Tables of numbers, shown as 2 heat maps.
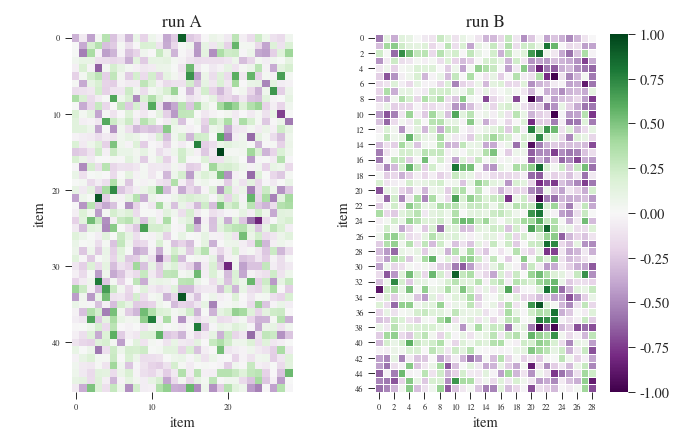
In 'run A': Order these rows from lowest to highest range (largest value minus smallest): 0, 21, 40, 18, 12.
40, 12, 18, 0, 21
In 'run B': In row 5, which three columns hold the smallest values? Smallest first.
23, 22, 1
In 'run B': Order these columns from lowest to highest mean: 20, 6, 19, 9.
20, 9, 6, 19
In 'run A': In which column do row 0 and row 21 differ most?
3
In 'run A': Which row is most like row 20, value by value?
39
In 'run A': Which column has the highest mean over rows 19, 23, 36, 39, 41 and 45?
5
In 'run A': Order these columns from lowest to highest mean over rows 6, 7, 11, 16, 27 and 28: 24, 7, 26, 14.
14, 24, 7, 26
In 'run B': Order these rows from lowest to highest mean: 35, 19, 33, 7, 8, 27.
8, 19, 7, 27, 35, 33
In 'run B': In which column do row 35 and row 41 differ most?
2
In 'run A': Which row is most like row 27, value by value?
35
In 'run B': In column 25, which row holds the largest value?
12
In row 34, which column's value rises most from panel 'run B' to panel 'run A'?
14
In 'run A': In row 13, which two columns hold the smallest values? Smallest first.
23, 20
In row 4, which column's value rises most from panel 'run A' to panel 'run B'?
3
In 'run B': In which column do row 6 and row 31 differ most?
27
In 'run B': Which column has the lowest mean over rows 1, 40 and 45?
28
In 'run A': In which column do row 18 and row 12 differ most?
12
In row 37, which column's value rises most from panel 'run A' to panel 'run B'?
23
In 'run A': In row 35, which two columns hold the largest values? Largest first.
24, 6
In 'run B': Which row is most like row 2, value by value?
35
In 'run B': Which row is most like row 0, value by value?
7
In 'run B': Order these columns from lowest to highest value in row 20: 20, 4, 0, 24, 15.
0, 20, 24, 4, 15
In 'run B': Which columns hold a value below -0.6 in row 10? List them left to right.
1, 23, 28
